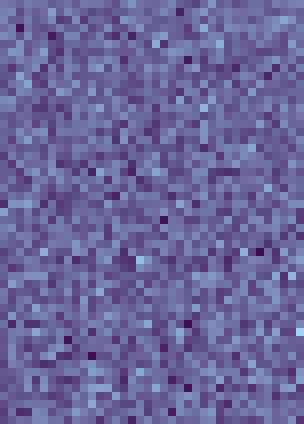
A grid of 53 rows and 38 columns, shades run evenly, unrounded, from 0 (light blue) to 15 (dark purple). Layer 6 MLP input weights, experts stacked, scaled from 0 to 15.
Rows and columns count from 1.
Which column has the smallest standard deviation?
11
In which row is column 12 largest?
45
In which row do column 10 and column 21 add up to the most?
44
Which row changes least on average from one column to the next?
1
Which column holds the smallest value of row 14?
26
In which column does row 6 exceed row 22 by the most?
21
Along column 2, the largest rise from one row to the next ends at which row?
41
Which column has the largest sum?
16
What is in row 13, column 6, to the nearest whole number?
11
